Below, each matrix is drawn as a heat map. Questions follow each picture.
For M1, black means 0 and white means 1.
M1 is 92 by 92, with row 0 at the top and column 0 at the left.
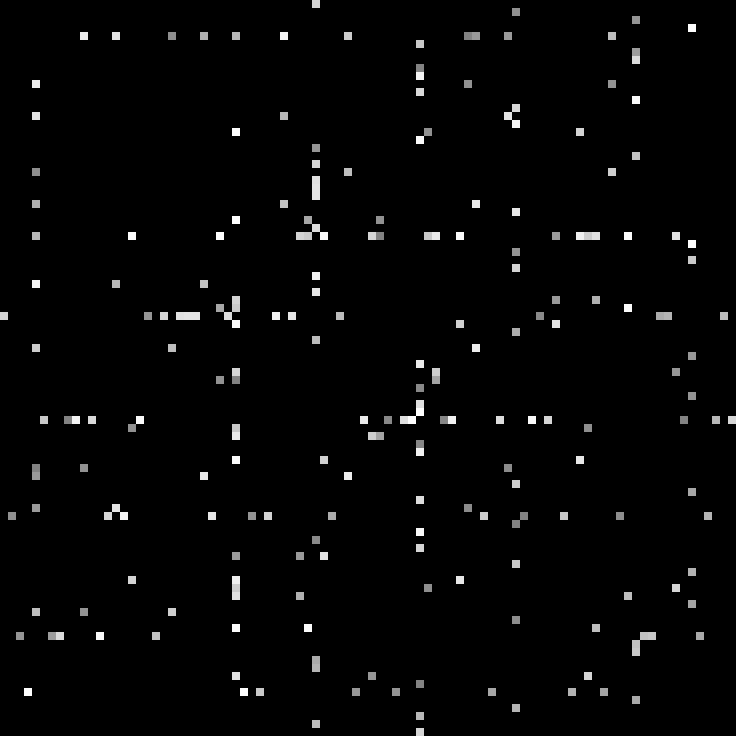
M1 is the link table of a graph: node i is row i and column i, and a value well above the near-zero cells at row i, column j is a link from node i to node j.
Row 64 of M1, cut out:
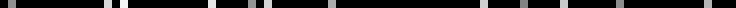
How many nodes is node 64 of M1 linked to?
12
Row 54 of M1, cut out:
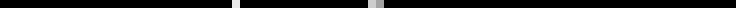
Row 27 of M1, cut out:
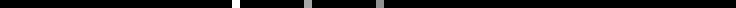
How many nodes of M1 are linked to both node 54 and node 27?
2
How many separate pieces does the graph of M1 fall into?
6
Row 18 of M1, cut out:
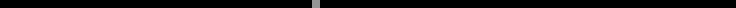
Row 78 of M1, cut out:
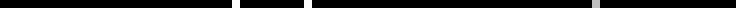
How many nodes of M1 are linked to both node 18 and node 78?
0
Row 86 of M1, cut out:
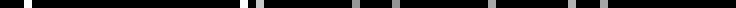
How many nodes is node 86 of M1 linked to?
8
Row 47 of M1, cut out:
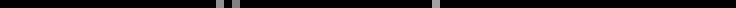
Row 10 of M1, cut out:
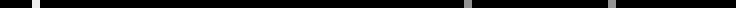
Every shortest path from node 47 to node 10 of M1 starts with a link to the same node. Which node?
node 29
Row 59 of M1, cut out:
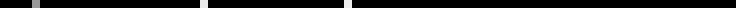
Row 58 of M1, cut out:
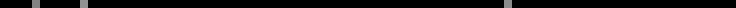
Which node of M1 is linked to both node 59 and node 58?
node 4
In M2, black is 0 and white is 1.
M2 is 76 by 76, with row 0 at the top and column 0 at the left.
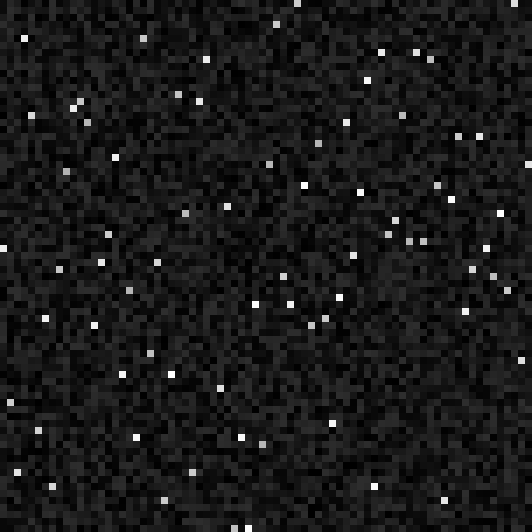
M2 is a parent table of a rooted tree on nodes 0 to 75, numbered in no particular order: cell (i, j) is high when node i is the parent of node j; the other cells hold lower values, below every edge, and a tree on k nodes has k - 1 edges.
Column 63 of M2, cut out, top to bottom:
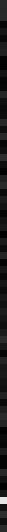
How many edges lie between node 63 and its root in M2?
2
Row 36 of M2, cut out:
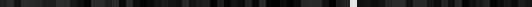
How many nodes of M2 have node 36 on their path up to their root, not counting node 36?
2
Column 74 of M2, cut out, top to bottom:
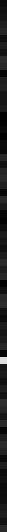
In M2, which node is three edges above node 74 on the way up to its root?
67
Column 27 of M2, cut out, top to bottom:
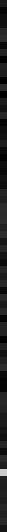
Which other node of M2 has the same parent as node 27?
2
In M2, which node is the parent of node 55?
33
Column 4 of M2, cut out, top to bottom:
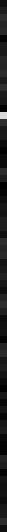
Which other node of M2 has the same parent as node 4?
57
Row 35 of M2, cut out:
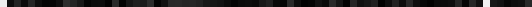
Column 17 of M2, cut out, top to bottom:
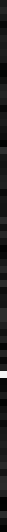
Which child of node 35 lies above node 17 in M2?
69
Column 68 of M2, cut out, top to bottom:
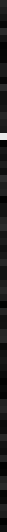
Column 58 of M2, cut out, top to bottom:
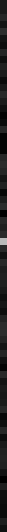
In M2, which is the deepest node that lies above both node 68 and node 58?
62
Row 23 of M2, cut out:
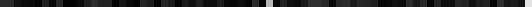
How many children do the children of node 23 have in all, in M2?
4
